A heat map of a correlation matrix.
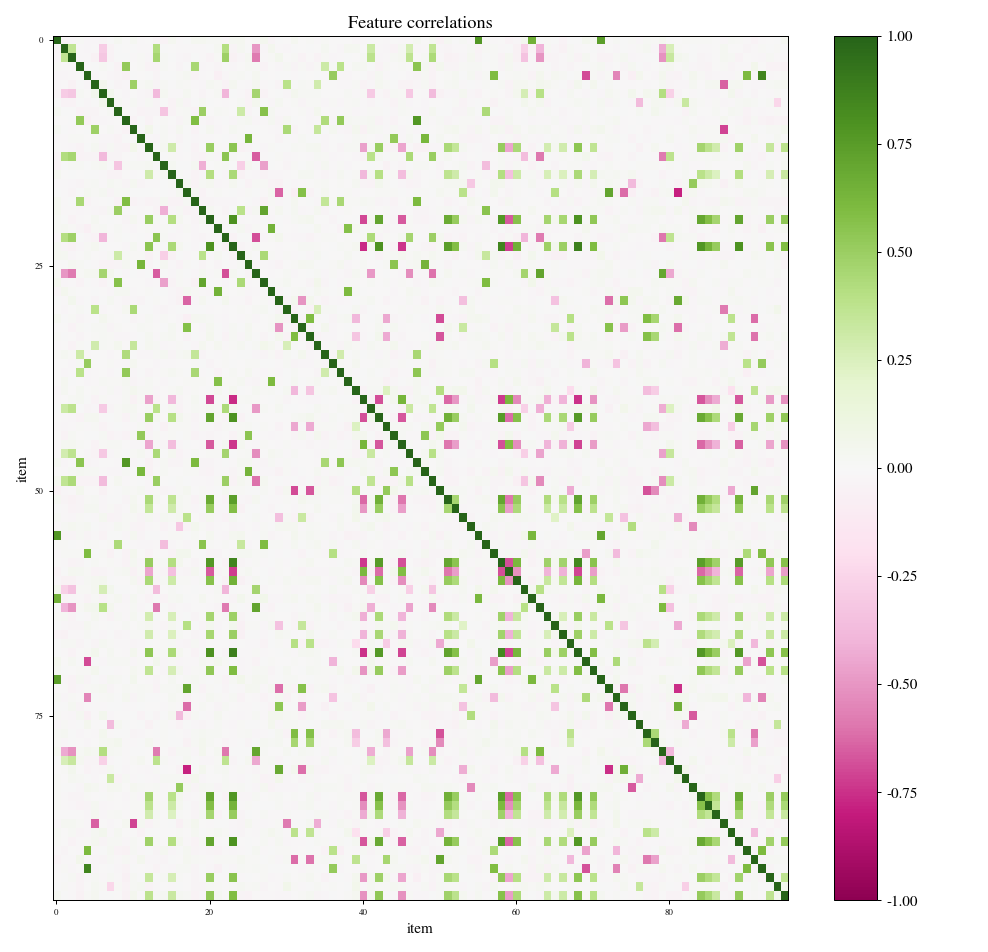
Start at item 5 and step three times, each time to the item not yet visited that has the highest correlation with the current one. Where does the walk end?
34
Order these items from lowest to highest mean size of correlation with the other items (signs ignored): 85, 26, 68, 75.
75, 26, 85, 68
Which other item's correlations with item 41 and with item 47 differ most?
9
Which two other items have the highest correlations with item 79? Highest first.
26, 63
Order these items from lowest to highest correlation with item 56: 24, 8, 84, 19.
84, 24, 8, 19
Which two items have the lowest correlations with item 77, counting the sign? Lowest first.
50, 91
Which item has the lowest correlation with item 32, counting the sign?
81
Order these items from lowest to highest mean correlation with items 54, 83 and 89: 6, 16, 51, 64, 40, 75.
40, 75, 6, 16, 64, 51
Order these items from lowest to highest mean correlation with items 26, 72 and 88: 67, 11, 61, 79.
11, 67, 61, 79
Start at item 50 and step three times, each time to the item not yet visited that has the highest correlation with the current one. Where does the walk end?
39
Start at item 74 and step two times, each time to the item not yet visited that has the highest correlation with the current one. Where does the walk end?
29
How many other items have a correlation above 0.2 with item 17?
4
